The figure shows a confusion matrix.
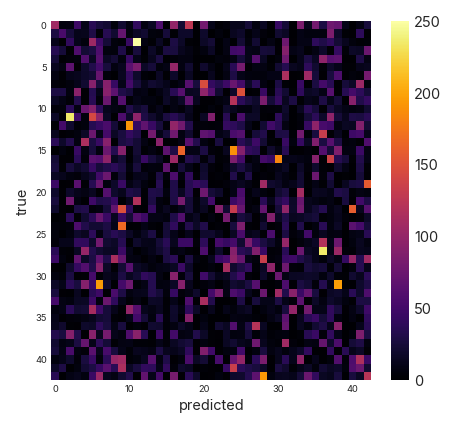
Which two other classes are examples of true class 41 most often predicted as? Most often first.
24, 9
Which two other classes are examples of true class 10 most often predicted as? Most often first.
5, 4
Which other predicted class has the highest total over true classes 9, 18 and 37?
7
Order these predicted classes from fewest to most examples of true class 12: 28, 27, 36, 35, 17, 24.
27, 28, 24, 36, 17, 35
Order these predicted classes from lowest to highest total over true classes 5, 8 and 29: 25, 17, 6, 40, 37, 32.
32, 40, 37, 17, 6, 25
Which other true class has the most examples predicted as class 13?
40
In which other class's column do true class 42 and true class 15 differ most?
28
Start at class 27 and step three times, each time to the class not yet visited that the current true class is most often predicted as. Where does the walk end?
31
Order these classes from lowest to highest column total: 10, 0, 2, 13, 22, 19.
19, 22, 13, 0, 2, 10
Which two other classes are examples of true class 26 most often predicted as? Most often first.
36, 31
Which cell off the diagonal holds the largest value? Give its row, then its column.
2, 11
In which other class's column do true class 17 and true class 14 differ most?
4
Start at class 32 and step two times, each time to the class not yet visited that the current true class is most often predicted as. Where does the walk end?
16
